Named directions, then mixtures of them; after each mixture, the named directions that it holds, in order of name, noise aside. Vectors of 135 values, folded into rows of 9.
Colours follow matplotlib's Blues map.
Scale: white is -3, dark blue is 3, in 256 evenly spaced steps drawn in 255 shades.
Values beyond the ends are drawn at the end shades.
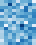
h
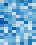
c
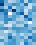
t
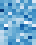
h, t.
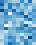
h, t.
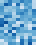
c, h.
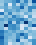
h, t.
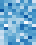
h, t.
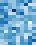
c, t.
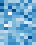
h, t.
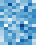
h.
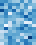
h, t.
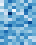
t.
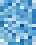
c, h.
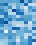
c, t.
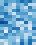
c.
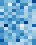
h.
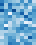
h, t.
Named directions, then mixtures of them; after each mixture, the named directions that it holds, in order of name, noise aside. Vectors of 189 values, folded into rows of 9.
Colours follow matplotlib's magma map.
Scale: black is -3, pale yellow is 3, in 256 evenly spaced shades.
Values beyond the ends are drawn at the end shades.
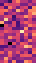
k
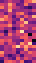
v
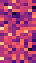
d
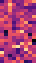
v.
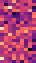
d.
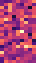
k, v.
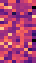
d, k, v.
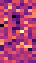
d, k, v.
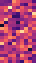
d, k.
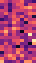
v.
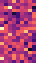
d.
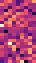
d, k, v.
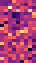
d, k.
